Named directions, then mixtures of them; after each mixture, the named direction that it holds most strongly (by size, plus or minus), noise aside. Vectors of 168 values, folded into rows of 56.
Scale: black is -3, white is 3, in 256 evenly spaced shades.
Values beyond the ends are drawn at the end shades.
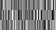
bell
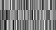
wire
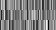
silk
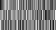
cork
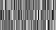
bell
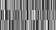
silk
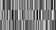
bell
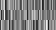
silk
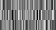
bell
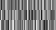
silk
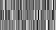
bell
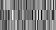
bell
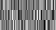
bell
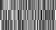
cork
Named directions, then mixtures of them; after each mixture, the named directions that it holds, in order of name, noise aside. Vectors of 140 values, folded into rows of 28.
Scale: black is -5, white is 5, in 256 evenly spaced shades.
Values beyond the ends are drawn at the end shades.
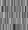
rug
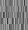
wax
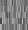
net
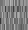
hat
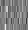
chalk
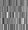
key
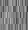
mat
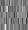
chalk.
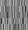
key, rug, wax.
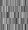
key, rug.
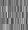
chalk, key, wax.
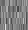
chalk, hat, key.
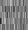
hat, net.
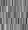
chalk, net.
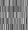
chalk, hat, key.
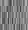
key, mat, net.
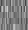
chalk, rug.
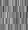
mat.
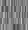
rug.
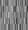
mat.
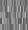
net.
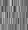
mat, net, rug.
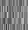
key, mat, wax.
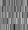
chalk, key, rug.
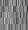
mat.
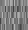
hat.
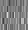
key.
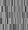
net, rug, wax.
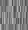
mat, net.
